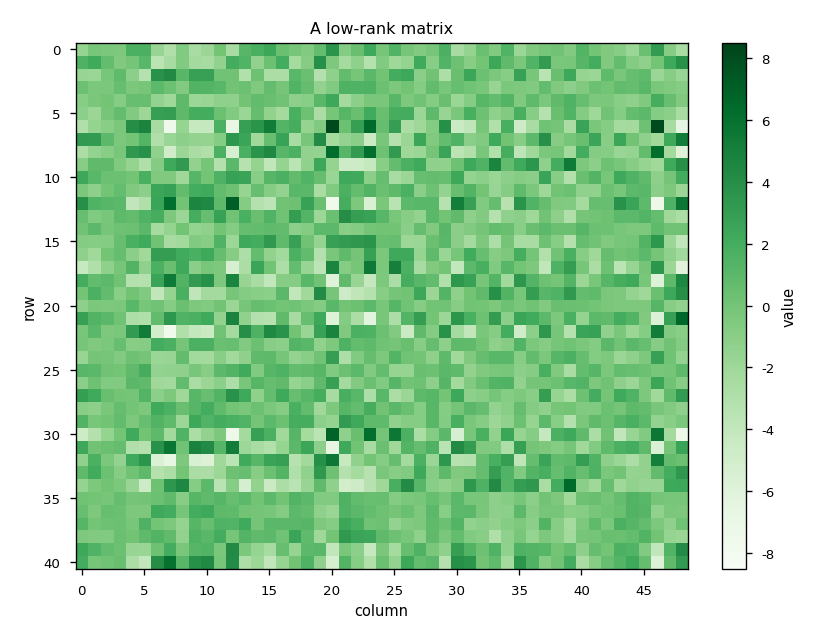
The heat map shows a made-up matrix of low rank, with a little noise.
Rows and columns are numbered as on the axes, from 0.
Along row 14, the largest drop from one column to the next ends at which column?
6
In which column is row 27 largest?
12
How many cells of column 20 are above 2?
11
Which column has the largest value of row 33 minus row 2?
19
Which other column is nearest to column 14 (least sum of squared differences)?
4
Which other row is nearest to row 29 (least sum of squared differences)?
37
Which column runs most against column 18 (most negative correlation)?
34
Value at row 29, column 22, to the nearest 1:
2
